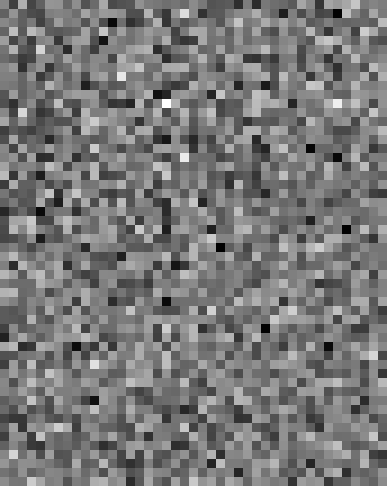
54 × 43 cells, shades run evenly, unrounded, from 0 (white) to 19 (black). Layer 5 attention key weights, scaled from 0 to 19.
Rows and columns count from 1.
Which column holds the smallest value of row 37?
19
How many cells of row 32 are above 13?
8
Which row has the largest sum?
47
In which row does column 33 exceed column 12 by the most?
54
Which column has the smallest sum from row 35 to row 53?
38
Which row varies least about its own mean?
33
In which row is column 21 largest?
46
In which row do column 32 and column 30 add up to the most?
37
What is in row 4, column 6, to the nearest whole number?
12
